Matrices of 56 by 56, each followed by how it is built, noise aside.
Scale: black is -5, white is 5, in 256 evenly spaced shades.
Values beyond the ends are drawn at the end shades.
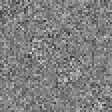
block diagonal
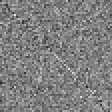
diagonal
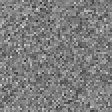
Hankel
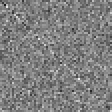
diagonal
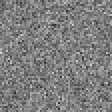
noise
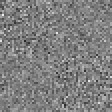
block diagonal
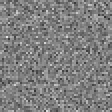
repeating columns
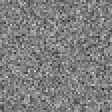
noise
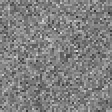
Hankel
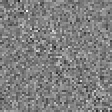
block diagonal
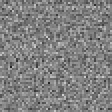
repeating columns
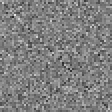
diagonal
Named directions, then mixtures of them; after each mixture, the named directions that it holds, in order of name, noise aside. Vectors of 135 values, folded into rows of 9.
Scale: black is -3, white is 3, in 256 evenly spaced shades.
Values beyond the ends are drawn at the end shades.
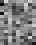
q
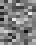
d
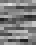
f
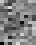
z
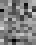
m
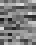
d, f, z.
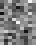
d, q.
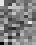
q, z.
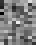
d, q.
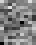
z.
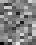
q, z.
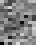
z.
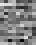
f, q, z.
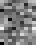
m, z.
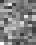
z.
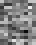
d, f, z.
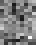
m, q.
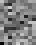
z.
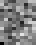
m, z.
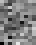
z.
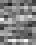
f, m.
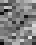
q, z.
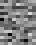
d, f.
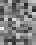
d, m.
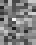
d, m.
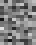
d, f, m.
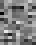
d, f, q.
